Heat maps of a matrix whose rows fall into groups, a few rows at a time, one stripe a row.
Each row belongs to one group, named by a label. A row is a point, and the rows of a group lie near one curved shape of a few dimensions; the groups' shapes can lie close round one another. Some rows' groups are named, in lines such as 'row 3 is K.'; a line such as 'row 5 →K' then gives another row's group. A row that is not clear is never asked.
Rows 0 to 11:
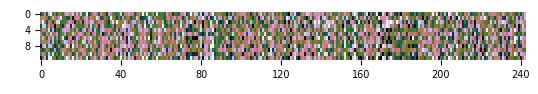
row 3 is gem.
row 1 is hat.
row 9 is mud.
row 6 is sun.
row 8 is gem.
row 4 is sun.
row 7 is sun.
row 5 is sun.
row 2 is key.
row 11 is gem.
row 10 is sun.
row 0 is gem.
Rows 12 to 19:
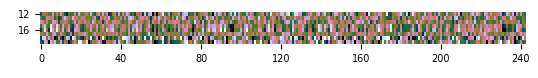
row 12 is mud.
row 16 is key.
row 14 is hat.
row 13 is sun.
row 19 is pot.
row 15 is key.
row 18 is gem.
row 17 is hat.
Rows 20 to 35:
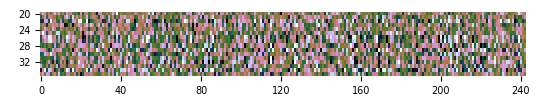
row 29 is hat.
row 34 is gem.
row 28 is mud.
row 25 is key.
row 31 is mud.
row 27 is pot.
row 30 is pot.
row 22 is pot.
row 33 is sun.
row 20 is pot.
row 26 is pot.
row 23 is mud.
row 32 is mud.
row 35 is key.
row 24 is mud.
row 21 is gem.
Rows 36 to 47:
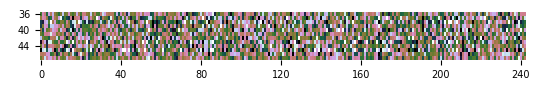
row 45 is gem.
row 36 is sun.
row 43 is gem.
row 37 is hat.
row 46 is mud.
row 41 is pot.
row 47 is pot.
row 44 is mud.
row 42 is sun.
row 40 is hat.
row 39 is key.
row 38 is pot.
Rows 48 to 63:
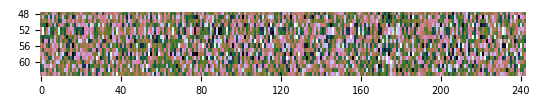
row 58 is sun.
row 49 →sun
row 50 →sun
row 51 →mud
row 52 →key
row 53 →key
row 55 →pot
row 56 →hat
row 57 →hat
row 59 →hat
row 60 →key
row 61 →pot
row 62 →gem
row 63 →pot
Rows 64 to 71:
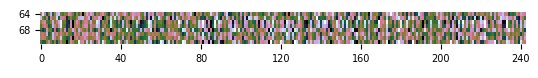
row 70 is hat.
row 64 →key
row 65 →sun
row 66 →hat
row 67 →hat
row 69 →hat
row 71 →mud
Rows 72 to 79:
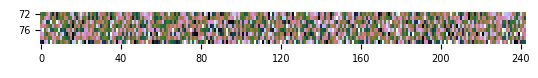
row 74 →key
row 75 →hat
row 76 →key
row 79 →pot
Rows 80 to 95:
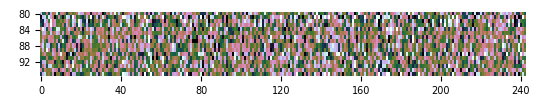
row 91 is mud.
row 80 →sun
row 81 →gem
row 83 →pot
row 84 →key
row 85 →key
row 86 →mud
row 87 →sun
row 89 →key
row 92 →gem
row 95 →gem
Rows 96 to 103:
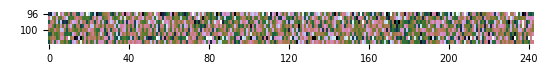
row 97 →key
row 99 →sun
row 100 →hat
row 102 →hat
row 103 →gem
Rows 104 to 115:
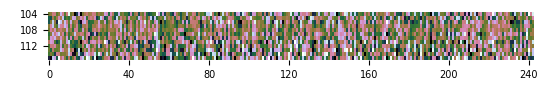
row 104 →hat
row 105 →gem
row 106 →key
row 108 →key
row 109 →pot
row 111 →hat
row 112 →mud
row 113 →hat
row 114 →mud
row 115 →pot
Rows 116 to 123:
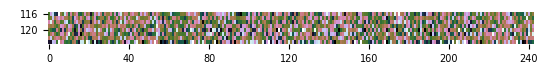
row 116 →key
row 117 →pot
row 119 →hat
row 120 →mud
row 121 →hat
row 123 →pot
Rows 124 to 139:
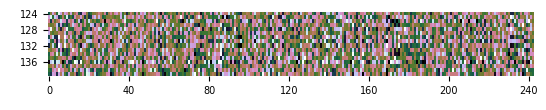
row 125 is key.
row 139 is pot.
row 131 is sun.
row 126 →hat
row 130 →key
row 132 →key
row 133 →sun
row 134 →sun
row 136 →gem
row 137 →sun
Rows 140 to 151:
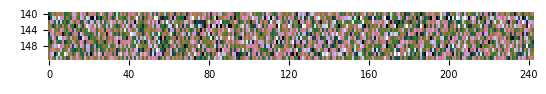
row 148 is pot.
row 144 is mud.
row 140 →gem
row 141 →pot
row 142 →sun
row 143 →mud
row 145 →gem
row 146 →key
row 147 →mud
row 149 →mud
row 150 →key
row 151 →sun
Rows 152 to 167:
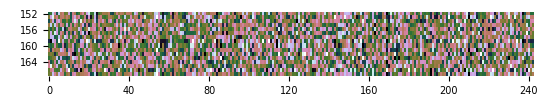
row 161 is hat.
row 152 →pot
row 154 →gem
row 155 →key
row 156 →mud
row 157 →key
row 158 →key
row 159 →pot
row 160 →mud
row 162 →mud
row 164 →sun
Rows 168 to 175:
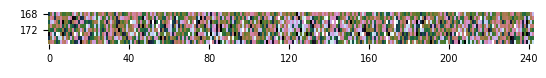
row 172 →mud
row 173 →gem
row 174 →key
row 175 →hat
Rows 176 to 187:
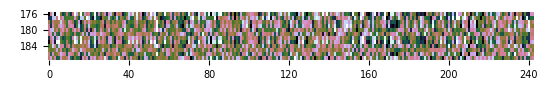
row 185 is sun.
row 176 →gem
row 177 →pot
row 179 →hat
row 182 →gem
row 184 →pot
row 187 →hat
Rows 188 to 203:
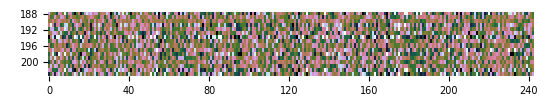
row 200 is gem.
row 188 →sun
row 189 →hat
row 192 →key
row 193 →mud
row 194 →gem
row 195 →key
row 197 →pot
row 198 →key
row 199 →key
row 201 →key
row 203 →gem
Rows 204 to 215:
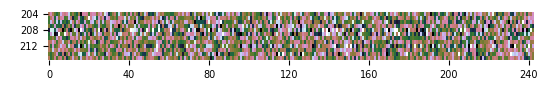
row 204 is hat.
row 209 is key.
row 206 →sun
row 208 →gem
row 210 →sun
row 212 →hat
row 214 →mud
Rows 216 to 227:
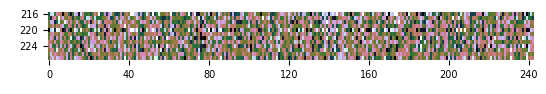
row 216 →gem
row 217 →pot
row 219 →mud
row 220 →gem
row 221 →mud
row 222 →sun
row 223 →hat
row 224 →sun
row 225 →mud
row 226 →key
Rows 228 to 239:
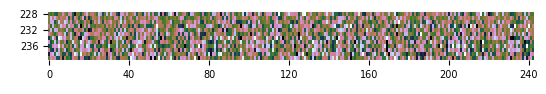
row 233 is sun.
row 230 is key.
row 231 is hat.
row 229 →key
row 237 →sun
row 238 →gem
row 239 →gem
